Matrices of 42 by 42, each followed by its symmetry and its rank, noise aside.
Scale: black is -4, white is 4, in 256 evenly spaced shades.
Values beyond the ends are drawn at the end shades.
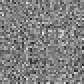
antisymmetric, rank twelve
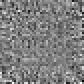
antisymmetric, rank six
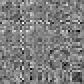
symmetric, rank six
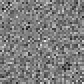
symmetric, rank twelve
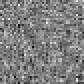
no symmetry, rank eight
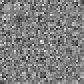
symmetric, rank twelve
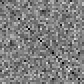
symmetric, rank twelve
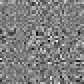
no symmetry, rank eight
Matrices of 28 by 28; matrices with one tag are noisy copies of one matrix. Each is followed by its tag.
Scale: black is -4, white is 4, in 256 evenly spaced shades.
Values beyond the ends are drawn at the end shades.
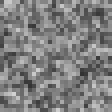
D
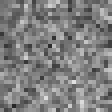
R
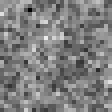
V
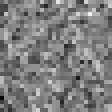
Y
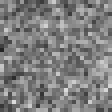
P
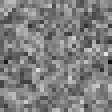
D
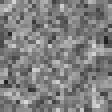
D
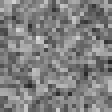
D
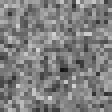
V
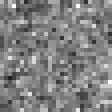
P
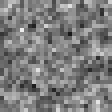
D
